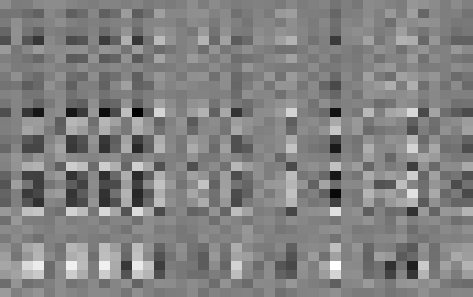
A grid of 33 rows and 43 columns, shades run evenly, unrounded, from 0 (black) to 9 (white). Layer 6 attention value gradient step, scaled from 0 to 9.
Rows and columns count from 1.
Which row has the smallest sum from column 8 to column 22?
13
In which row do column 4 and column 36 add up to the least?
21
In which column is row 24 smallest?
38
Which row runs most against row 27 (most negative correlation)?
33
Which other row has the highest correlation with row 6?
29
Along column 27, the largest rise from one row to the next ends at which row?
20
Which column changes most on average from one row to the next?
31
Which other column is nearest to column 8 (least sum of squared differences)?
11
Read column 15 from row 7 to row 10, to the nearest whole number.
6 4 5 5
